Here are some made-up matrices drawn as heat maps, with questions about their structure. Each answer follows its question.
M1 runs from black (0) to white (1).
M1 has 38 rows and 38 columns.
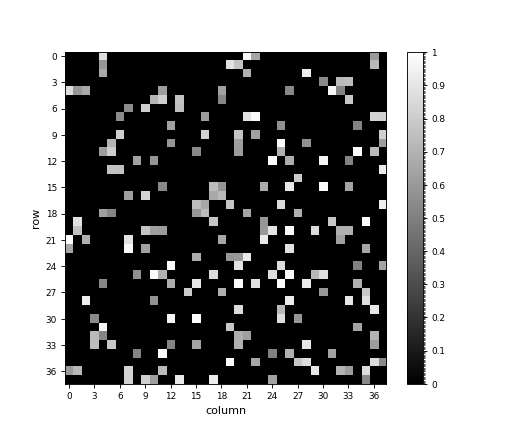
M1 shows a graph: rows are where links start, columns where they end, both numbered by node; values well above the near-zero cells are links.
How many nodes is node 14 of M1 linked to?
1
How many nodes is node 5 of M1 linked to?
5
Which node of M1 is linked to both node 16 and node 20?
node 9
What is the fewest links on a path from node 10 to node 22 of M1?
3
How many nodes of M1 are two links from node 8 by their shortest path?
9
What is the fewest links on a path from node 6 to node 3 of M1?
4
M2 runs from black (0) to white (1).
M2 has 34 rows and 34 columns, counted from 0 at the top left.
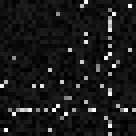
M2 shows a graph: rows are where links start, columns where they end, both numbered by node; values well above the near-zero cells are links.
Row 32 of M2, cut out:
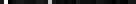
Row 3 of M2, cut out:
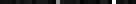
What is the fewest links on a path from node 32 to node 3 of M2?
6
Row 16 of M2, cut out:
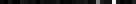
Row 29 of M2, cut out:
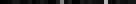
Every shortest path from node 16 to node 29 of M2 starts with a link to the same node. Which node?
node 28
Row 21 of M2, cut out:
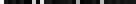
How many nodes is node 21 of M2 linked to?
5
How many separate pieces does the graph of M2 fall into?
3
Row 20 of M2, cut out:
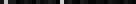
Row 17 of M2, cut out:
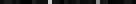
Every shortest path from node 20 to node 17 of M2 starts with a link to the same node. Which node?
node 1
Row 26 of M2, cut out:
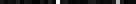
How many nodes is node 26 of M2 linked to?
2
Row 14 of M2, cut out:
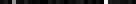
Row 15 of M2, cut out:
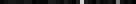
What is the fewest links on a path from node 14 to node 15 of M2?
3
